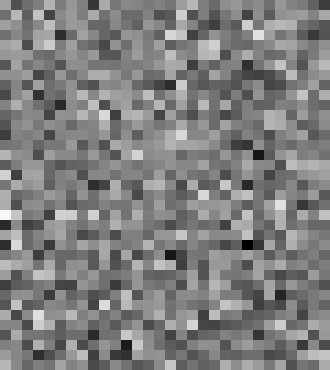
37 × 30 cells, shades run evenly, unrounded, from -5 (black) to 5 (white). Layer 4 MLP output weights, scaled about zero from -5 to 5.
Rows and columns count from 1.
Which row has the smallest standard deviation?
13
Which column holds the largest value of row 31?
10
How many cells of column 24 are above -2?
31
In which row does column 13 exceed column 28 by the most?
35
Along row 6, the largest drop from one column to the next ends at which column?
21
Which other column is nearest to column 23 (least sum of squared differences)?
22
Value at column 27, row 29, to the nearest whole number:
1
